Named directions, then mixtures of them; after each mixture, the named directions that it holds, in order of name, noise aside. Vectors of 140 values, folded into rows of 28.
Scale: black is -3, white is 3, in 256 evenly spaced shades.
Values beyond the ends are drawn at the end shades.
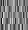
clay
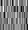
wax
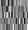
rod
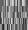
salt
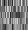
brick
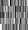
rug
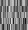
salt.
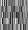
brick, clay.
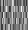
clay, rod, wax.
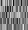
brick.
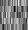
brick, salt, wax.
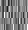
rod, wax.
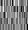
wax.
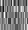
wax.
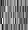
clay, rug, salt.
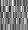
clay, rod, wax.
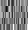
clay, rod, rug.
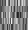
brick, salt.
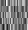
rod, salt.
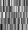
clay, rug, wax.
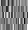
rod.
